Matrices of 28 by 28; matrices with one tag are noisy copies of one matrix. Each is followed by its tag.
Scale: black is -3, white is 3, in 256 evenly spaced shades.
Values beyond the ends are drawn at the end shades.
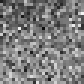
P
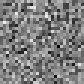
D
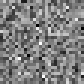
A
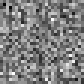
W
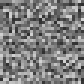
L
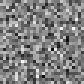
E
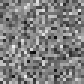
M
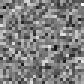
M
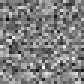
L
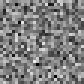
D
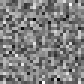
D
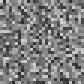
W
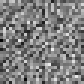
A
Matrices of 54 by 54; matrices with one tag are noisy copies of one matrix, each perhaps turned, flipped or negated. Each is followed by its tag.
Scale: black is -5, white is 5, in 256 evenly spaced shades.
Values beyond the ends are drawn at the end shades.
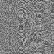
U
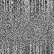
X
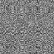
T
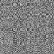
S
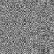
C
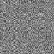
S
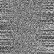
X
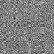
S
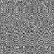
T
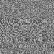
U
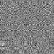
C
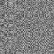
C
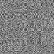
S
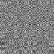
C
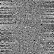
X
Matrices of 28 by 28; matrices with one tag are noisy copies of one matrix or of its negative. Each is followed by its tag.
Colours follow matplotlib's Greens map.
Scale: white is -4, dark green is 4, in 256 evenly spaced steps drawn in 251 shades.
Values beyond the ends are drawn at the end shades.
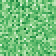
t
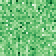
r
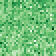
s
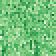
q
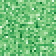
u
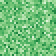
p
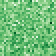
s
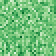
u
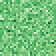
p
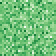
p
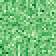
r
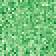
u
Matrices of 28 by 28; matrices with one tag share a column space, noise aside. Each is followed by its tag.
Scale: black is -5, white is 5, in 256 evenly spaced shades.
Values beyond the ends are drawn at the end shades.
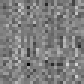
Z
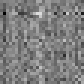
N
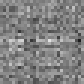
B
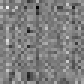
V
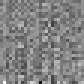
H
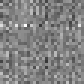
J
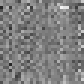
V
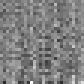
H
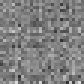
H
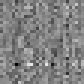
Z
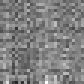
H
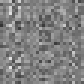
J
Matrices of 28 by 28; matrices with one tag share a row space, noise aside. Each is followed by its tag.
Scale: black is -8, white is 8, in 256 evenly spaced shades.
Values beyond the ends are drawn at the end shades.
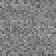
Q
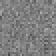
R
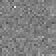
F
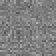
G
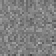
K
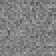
G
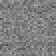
F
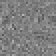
F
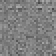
K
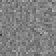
R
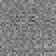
R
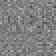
K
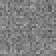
G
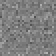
R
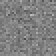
G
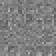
K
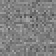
G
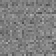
K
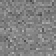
K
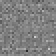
F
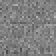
Q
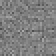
F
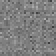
G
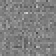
Q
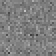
G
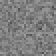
K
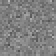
G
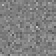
G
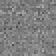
F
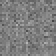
R
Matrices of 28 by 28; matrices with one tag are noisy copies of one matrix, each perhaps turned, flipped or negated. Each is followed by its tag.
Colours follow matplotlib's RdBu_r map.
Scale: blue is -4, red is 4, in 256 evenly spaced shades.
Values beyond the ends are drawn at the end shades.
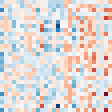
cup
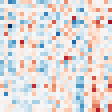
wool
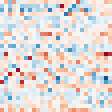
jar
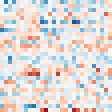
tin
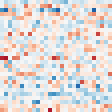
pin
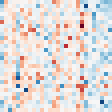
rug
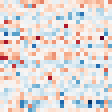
jar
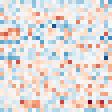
jar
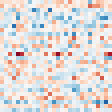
pin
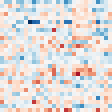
tin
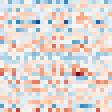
tin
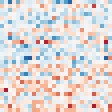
cup
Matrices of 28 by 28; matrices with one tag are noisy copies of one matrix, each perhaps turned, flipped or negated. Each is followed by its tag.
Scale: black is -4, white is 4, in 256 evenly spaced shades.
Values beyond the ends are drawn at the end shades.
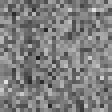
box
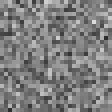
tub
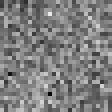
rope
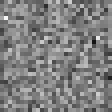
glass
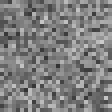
rope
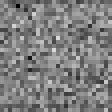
glass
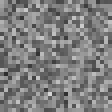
tub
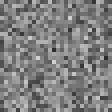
glass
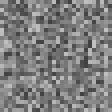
glass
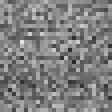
box
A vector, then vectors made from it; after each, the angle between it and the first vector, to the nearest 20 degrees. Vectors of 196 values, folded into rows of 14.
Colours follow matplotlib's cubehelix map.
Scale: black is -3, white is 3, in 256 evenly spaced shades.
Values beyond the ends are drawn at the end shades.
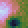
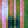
40 degrees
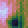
20 degrees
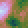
20 degrees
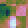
140 degrees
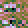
80 degrees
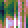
140 degrees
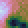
20 degrees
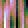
60 degrees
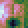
20 degrees
